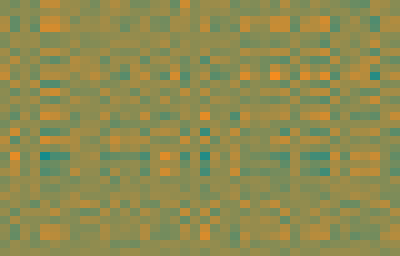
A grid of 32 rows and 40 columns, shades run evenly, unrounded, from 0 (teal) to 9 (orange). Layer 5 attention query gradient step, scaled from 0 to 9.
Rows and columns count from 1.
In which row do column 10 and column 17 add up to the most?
20
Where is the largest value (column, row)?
28, 10
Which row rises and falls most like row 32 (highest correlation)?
24
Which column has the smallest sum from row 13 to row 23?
21
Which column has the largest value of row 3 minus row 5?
33
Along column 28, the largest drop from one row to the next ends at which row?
11
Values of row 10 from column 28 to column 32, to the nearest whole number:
9 6 3 8 6
